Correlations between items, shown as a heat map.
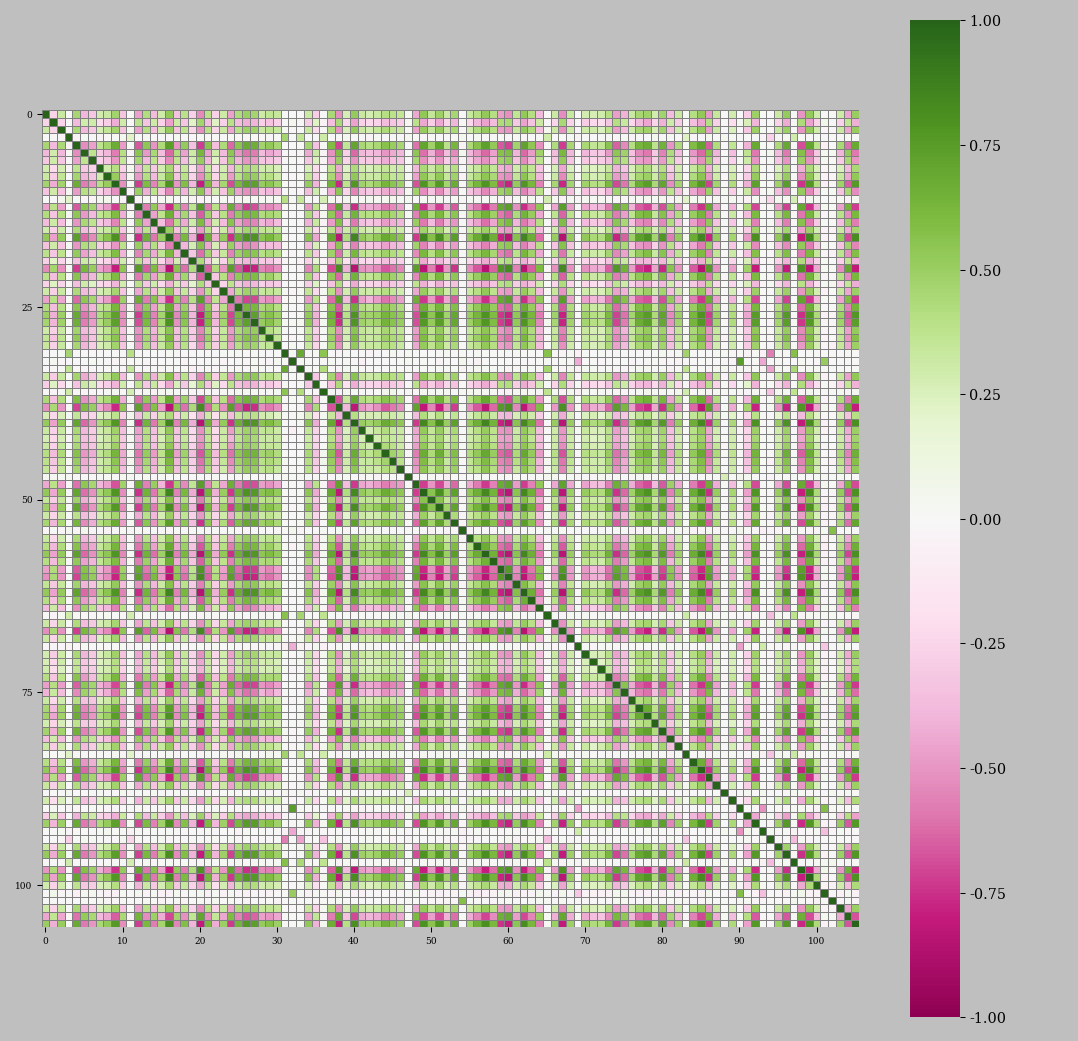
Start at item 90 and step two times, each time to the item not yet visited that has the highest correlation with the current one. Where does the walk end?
101
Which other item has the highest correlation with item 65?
31
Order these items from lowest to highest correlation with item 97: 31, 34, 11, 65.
34, 11, 65, 31
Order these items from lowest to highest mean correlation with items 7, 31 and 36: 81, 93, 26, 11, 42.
81, 93, 42, 26, 11
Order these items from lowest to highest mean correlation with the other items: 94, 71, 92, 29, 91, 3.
91, 94, 3, 71, 29, 92
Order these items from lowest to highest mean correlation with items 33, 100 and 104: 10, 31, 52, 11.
52, 10, 11, 31
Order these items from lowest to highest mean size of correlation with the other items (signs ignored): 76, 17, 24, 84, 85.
76, 17, 84, 24, 85
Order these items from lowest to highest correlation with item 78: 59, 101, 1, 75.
59, 75, 1, 101
